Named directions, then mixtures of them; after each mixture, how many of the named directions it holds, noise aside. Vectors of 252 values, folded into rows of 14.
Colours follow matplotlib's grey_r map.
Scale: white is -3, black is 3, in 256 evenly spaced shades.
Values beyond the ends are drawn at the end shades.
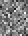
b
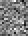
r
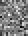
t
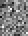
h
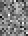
four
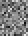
four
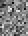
one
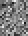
two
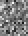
three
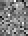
four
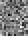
one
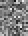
three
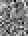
four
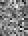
two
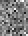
two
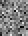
three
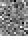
three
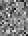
three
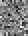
one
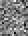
one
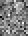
four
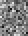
one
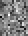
three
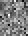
four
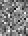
one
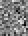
three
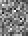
two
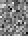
one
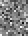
four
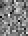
three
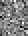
three
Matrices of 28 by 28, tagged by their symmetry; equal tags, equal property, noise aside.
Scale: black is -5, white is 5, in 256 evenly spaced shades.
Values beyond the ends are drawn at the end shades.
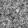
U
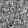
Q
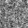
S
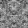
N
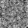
S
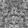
N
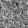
Q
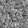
Q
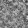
U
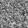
Q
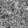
Q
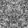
N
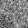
U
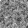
S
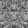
N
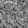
S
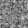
Q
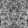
N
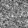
S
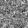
S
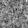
Q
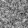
S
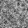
U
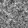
S
